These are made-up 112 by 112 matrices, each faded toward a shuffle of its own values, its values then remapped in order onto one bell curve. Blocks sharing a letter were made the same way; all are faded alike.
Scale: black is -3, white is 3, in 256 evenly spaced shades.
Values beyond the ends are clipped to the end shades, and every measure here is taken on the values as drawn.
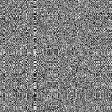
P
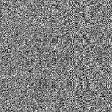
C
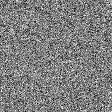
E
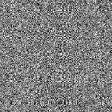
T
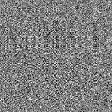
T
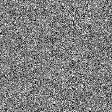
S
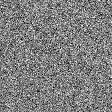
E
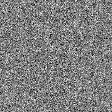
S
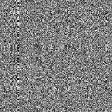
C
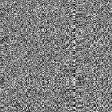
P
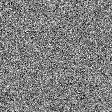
E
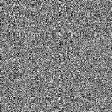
T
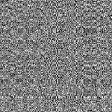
P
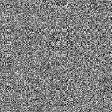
T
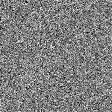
E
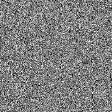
S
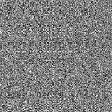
T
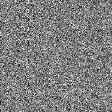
S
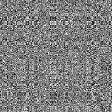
P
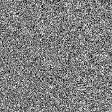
S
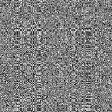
P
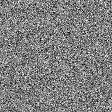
E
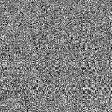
T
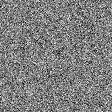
E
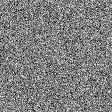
E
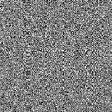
C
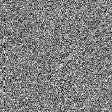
S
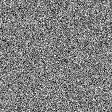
E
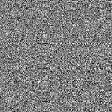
T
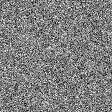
E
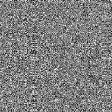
T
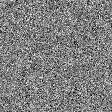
E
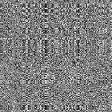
P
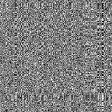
P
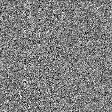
S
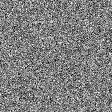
E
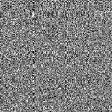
C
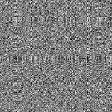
P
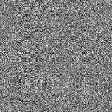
C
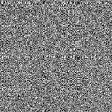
T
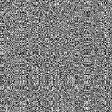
P
